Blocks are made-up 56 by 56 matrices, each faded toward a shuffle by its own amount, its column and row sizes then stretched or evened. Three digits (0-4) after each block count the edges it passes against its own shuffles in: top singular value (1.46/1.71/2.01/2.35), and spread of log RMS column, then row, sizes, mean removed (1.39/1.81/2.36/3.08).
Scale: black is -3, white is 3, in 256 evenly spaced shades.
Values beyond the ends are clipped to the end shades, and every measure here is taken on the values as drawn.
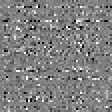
1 2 4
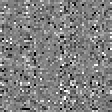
2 3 0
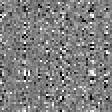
3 3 0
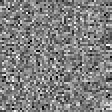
3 1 0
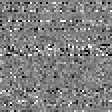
0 0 4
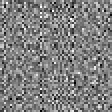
4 3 1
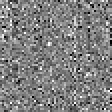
2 2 1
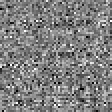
2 0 2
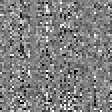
0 4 2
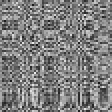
4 2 1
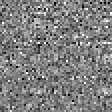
2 0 2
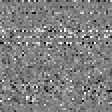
1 0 3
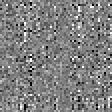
3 3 1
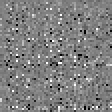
0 3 2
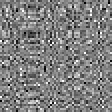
4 1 1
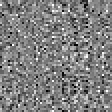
3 2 0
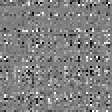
0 4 4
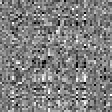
3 3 0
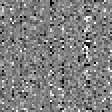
2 3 0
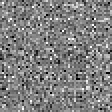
2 1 1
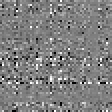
1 3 4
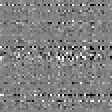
3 2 4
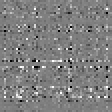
0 2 4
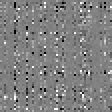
1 4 2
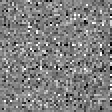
1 3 2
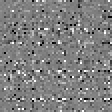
3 2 3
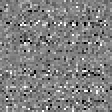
2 2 3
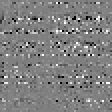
2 1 4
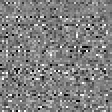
2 1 4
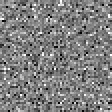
1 0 2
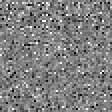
1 0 2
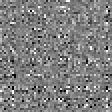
1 3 3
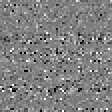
0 1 3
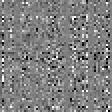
0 4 3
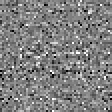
1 0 2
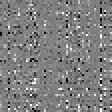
1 4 2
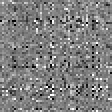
2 3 3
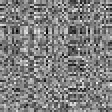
4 2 2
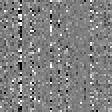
3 4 0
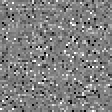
0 0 0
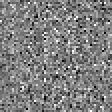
1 2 0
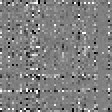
1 4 3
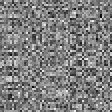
4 2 0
